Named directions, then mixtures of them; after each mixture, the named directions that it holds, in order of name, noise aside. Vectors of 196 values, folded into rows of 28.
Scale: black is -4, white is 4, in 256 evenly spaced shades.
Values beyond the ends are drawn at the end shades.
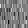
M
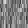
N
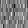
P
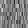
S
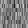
P, S.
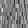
S.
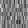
N, S.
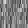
N.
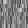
N.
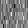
P.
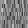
M, S.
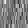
N, S.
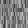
N, P.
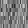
N, P.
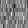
P.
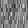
N, P.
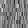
S.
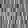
M, S.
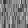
N.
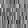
M, S.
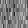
M, P.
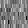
M, N.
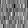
P.
